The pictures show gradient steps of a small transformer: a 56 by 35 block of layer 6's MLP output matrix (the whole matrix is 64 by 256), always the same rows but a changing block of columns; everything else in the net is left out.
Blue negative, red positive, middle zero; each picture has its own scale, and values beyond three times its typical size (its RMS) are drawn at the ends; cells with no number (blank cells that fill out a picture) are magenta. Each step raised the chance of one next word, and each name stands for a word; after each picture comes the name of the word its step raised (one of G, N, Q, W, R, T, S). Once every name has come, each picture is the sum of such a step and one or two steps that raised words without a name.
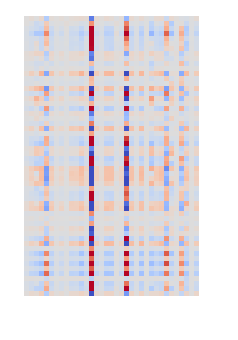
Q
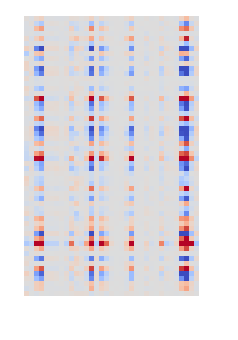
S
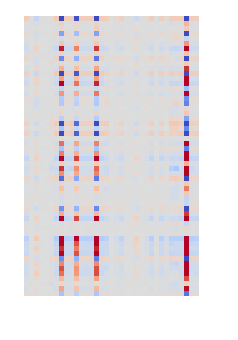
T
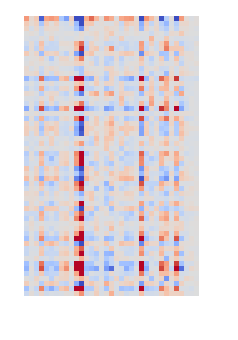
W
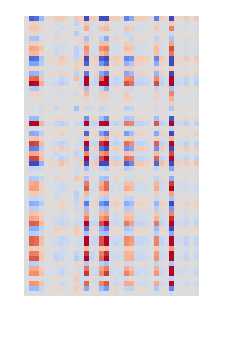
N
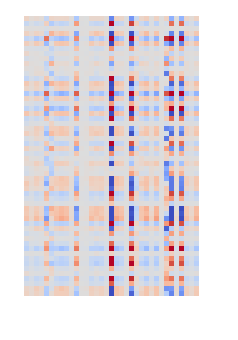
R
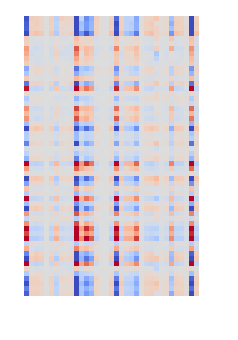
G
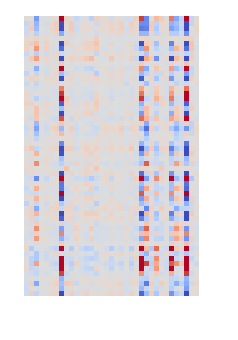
G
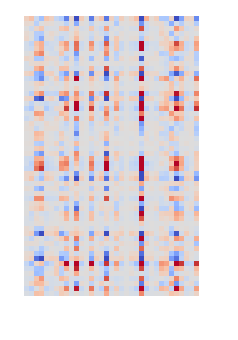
W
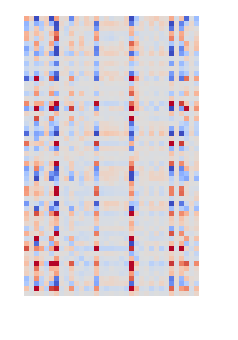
W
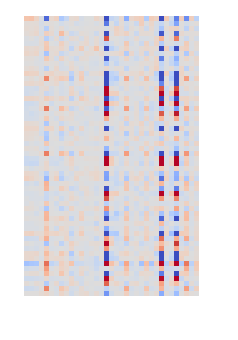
W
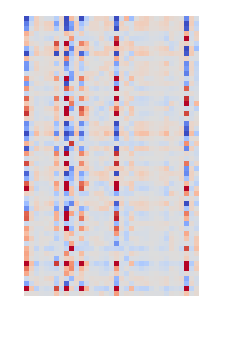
W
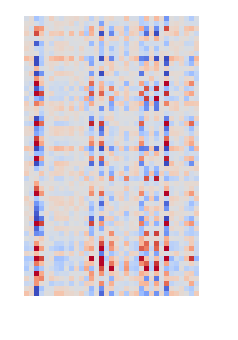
N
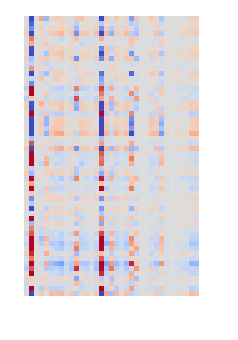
T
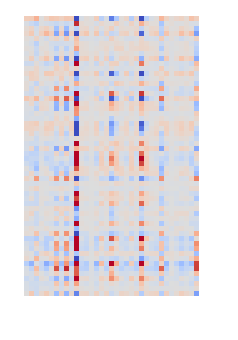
T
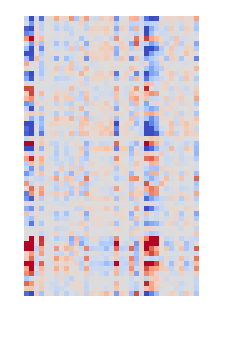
T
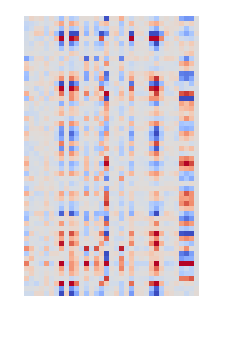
R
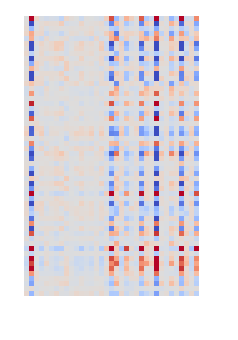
R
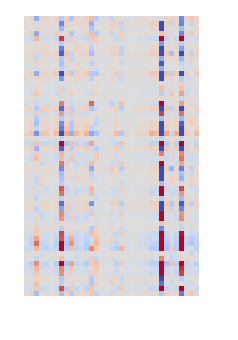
T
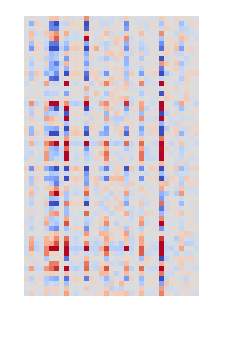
S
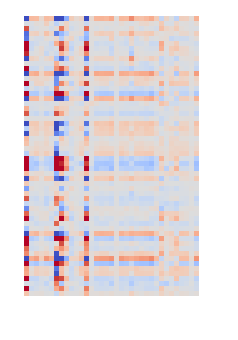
T
